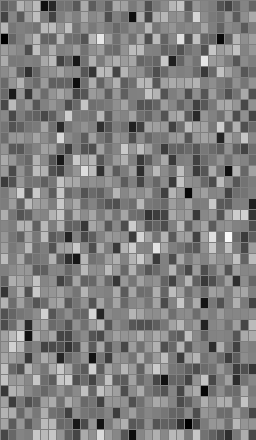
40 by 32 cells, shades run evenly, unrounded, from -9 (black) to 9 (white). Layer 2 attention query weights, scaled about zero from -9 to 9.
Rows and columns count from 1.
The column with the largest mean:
5
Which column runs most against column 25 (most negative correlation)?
16
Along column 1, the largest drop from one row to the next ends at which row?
4
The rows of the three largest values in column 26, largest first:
6, 35, 37
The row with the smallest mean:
39
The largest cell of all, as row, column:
22, 29
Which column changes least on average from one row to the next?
14
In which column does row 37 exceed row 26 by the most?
26
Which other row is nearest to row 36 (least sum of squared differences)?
25
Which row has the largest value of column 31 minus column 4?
31
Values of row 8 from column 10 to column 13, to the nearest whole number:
-8 -1 3 -2
